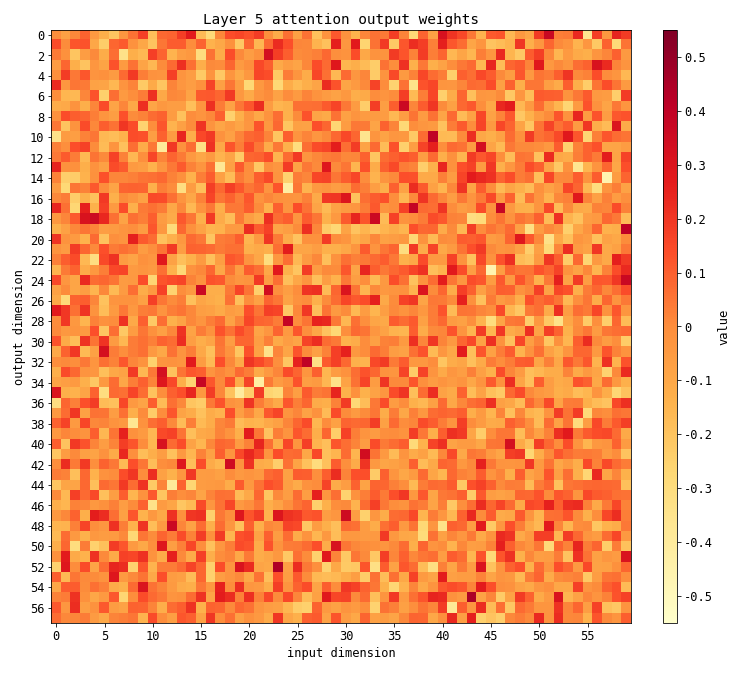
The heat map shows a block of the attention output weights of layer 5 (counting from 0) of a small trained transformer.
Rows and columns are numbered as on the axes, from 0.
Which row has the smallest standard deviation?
8
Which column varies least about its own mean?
34
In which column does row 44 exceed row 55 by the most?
7
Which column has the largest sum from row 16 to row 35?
26
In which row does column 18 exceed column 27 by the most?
42
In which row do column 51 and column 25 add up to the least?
20
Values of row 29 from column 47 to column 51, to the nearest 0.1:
-0.1 -0.1 0.2 -0.1 0.2
